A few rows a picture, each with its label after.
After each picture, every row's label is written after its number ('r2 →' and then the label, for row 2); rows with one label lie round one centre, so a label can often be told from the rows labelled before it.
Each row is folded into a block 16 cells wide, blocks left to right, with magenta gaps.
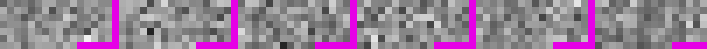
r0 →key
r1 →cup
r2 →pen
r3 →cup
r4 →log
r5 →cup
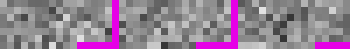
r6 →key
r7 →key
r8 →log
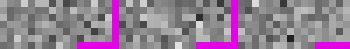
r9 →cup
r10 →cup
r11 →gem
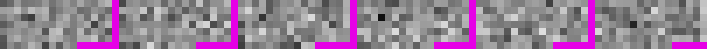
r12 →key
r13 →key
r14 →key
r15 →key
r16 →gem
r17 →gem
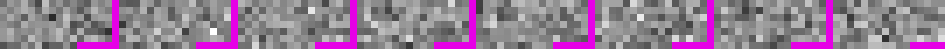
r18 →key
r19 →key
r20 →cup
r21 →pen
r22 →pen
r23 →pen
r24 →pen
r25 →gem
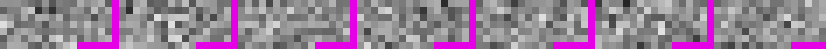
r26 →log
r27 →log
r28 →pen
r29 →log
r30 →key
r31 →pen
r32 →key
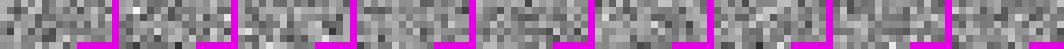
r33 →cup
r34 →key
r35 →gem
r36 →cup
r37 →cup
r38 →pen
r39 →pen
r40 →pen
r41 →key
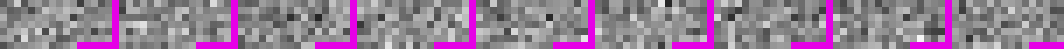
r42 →gem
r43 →pen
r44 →key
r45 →key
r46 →gem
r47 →gem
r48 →cup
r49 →gem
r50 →gem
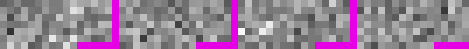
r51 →log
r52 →cup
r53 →pen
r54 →pen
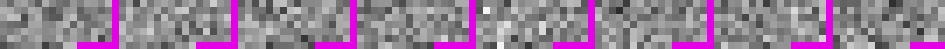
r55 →key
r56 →pen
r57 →pen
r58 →gem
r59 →pen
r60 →cup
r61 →log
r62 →key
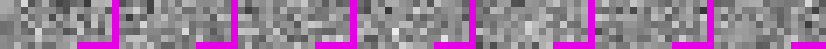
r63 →cup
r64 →pen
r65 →gem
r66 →gem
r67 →key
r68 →cup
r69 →pen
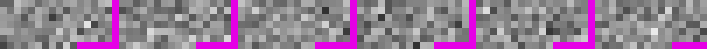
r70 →key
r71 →log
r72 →key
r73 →key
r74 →pen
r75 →key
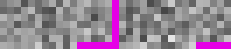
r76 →log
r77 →log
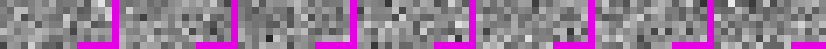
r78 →key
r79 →pen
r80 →gem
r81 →pen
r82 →log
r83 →pen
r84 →log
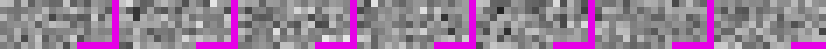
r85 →cup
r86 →cup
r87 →gem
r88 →gem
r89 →cup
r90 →pen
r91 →log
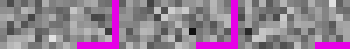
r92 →log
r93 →pen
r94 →pen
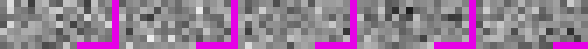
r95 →pen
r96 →log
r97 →log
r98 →log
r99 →pen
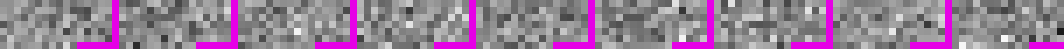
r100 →key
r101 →key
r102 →cup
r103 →key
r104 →log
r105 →log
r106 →gem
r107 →key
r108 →log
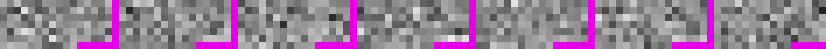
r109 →log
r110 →gem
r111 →log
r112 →gem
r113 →cup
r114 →gem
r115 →cup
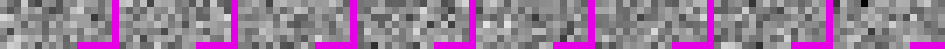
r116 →log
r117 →cup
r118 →pen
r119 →key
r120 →pen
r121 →key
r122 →log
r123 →pen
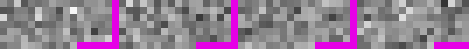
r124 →gem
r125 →cup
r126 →log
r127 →pen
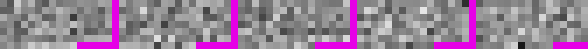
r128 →gem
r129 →log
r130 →gem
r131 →pen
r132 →key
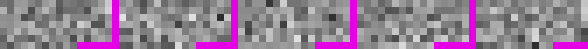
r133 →key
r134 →cup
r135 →log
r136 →gem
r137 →key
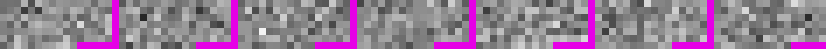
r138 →cup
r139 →key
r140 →pen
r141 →pen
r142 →gem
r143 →log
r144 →log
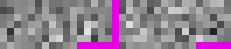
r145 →log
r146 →pen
